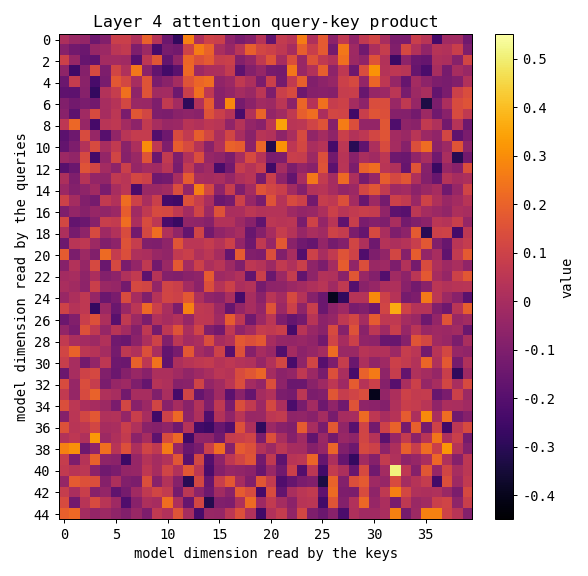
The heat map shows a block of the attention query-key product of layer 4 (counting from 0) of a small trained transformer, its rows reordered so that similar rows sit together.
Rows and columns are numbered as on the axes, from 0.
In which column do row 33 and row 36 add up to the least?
30
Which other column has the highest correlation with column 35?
1
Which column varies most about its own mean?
32
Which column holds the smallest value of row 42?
19
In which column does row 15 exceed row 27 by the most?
22
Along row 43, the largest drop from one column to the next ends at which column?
14
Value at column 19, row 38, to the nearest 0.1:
0
